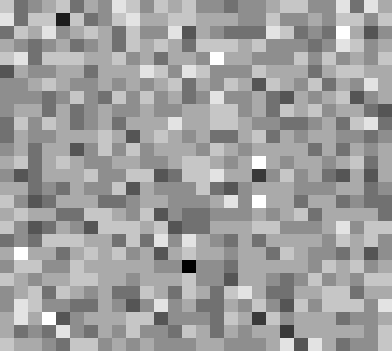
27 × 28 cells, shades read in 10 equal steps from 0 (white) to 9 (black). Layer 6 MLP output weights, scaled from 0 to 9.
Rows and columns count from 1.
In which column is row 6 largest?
1
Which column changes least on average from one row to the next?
8
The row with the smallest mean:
5
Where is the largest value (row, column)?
21, 14
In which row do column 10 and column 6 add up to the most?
24
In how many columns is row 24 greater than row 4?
12
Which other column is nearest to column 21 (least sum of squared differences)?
7
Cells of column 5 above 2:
21
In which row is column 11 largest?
19
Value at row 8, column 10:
4
